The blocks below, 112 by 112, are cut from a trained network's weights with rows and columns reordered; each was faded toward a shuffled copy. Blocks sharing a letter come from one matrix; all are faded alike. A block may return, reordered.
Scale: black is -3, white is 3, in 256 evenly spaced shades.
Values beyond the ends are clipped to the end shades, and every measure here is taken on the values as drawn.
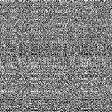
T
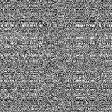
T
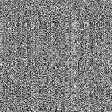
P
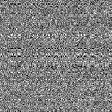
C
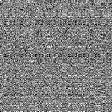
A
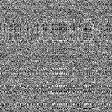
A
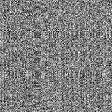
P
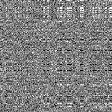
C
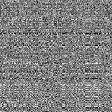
A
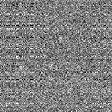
C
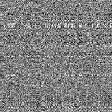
C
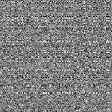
A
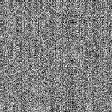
P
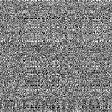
A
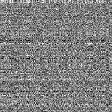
T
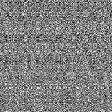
C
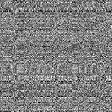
T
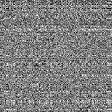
A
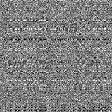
A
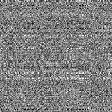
A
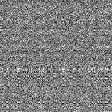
C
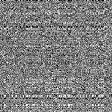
T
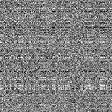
T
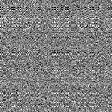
C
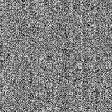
P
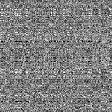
A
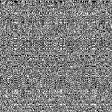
A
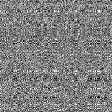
C
